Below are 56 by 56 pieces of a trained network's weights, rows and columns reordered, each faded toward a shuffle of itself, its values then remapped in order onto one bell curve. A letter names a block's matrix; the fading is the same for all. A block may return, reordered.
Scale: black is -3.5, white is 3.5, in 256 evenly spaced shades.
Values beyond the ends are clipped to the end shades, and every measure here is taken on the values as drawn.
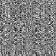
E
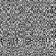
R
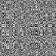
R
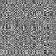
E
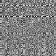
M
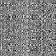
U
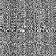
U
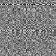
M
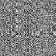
E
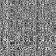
U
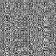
E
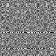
M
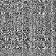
U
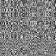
E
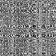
U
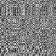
E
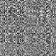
E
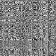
U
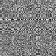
M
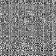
U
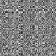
E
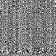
U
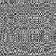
R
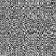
E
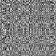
E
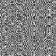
E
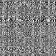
U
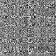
U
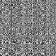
U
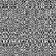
R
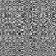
R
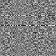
M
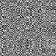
R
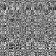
R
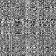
U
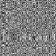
E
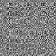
R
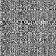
U
